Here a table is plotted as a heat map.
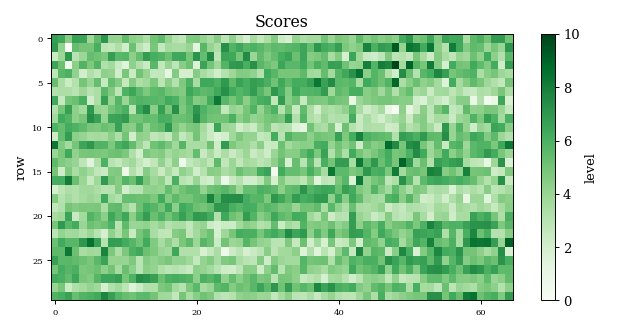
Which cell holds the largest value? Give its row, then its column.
3, 48
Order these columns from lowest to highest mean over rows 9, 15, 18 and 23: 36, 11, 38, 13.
38, 36, 11, 13
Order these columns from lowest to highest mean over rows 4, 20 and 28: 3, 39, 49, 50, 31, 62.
3, 50, 39, 62, 49, 31
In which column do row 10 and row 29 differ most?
59
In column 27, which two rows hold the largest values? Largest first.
2, 20
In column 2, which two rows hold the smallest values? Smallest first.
1, 3
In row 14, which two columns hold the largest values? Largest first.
49, 43
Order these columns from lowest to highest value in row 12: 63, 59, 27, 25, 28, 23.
23, 28, 27, 25, 59, 63
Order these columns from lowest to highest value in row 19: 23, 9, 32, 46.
46, 32, 9, 23
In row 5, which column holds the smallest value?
55
